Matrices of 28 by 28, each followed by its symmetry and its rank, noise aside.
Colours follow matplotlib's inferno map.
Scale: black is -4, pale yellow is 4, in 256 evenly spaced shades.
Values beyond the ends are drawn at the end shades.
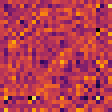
symmetric, rank seven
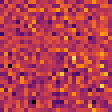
no symmetry, rank six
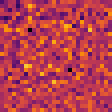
symmetric, rank eight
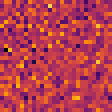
antisymmetric, rank eight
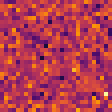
no symmetry, rank eight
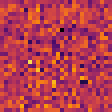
no symmetry, rank eight
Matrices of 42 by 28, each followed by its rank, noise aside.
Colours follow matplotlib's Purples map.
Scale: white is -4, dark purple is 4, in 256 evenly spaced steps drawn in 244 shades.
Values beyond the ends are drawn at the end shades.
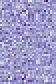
eight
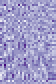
five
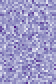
eight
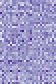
five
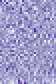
six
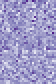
eight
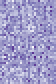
eight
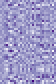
four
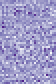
seven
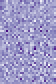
six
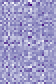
four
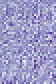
six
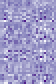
four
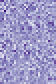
seven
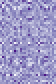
five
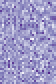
eight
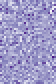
seven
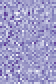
seven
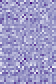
seven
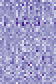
six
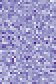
eight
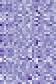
four
